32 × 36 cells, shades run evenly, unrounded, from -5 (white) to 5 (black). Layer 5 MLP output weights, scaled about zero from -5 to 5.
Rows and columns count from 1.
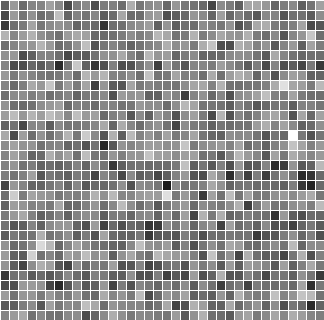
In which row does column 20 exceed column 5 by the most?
25
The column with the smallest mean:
4
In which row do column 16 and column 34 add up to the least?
30
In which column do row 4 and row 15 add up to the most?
12
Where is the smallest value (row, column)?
14, 33
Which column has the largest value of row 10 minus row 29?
21
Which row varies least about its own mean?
11
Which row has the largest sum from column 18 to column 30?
24
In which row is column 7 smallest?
2
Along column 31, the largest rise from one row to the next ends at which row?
17
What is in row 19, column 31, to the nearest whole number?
1
